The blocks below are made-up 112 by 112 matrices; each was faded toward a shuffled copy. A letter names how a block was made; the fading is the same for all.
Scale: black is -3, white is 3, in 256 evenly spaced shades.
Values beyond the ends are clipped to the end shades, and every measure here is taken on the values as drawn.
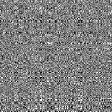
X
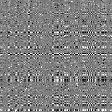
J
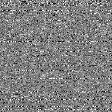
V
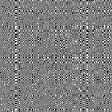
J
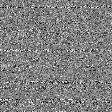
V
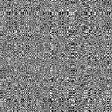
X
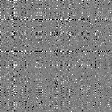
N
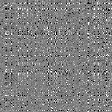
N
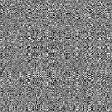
X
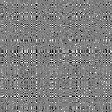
J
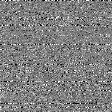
V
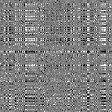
J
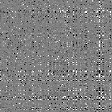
N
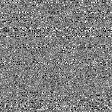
V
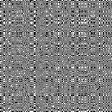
J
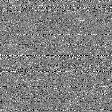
V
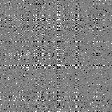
N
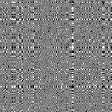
J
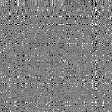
N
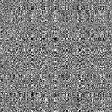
X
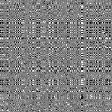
J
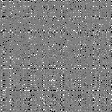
N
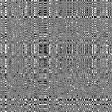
J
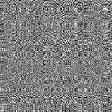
X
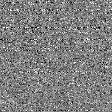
V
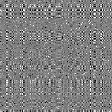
J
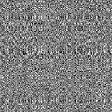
X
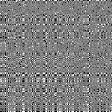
J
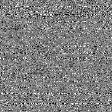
V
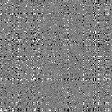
N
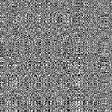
X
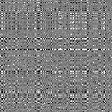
J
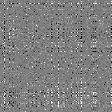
N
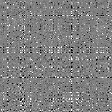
N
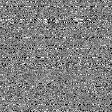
V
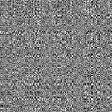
X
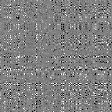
N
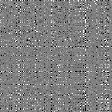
N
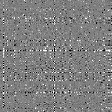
N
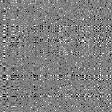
N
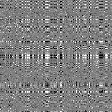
J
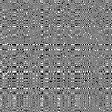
J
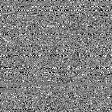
V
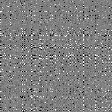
N
